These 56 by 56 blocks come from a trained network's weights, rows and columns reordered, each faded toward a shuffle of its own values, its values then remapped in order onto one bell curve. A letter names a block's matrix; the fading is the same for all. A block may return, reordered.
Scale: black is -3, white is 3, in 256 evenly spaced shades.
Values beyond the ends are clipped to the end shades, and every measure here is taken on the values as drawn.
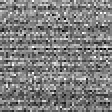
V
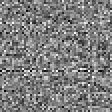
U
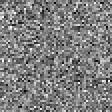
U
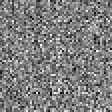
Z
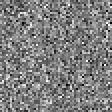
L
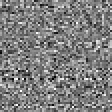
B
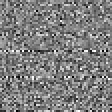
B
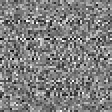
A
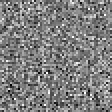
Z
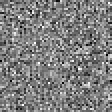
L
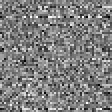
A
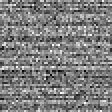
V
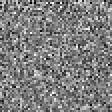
Z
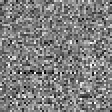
U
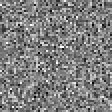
L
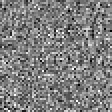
L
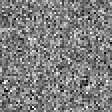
L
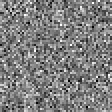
L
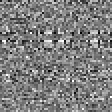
A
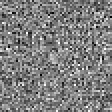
U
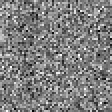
L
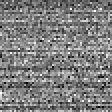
V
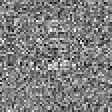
U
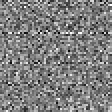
U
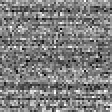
V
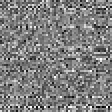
A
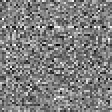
U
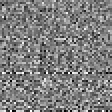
A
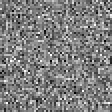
Z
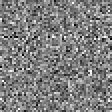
Z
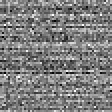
V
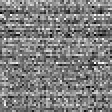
V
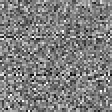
U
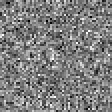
U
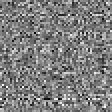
B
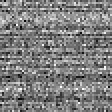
V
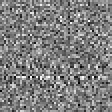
U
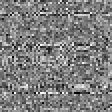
A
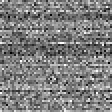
V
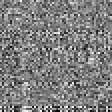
A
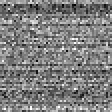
V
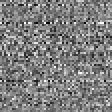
A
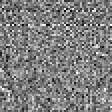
U
